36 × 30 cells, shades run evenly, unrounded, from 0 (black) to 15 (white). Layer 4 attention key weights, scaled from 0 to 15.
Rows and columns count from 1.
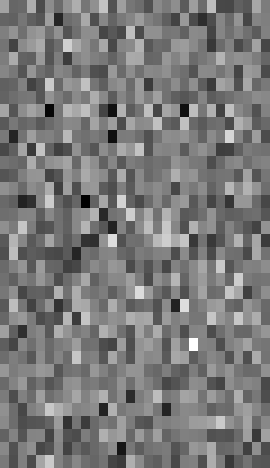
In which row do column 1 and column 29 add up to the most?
1
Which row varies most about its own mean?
9
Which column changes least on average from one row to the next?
23
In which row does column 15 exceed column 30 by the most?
17
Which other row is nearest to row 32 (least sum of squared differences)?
13
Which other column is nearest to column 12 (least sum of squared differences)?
18
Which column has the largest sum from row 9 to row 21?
19
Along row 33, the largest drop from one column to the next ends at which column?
8
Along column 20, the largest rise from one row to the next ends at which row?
25
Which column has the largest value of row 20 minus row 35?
2
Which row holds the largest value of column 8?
4
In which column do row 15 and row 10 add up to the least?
20
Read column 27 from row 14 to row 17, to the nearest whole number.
5 8 9 6
